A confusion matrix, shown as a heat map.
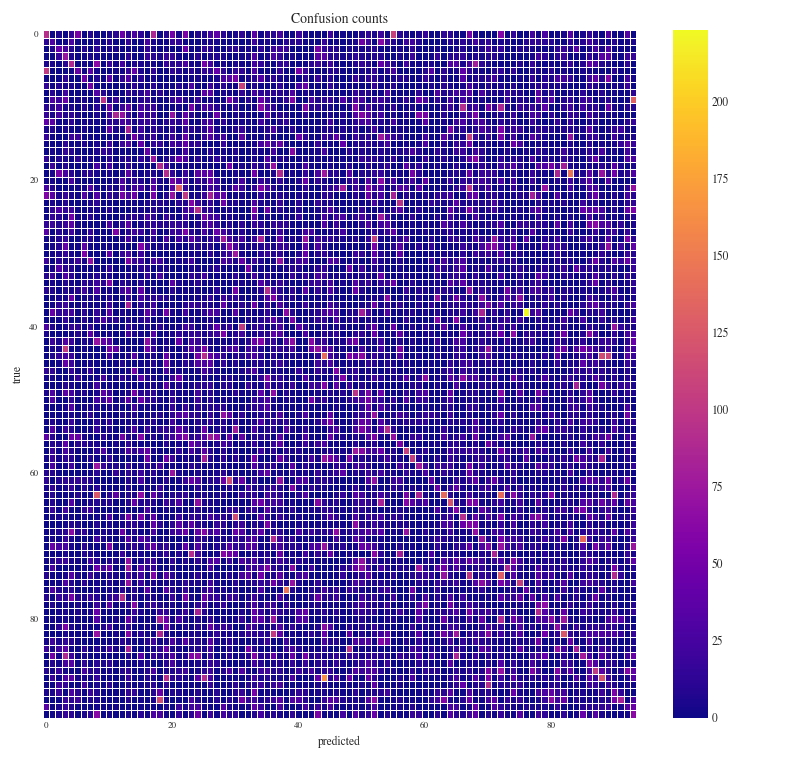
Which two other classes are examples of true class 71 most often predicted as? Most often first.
23, 56
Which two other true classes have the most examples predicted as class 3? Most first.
43, 85
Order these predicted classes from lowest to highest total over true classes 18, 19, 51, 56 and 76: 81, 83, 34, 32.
32, 34, 81, 83
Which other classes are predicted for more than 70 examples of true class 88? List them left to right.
19, 25, 44
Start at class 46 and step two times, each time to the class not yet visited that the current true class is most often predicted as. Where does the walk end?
67
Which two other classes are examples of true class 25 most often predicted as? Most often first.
53, 4
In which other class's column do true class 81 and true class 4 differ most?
68
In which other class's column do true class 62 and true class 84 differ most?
48
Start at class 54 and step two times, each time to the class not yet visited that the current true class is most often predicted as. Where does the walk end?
6
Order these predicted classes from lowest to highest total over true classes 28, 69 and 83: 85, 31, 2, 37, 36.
2, 31, 37, 36, 85
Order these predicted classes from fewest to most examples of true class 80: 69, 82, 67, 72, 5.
5, 67, 69, 82, 72
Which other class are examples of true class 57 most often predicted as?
49
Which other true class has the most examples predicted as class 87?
26
